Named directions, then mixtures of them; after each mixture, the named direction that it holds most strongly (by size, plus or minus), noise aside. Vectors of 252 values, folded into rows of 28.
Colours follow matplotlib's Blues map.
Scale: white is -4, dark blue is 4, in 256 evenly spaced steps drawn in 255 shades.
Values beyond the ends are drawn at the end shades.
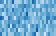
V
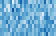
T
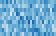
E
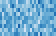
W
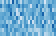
E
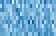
E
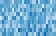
V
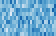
E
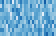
T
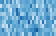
E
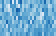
T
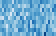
E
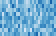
W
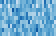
V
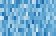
V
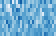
T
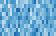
V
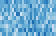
E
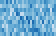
E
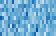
V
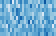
T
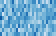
V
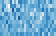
T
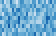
V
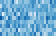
V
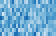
V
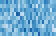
E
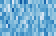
T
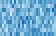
E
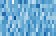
V
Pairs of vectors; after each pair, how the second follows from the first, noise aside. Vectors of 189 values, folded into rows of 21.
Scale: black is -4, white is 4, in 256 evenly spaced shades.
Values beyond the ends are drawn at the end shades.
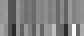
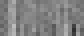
negated, shrunk.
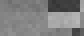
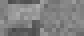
wrapped around, shrunk.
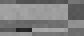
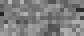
wrapped around, partly zeroed.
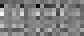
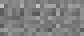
negated, shrunk.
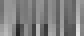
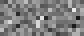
shuffled.
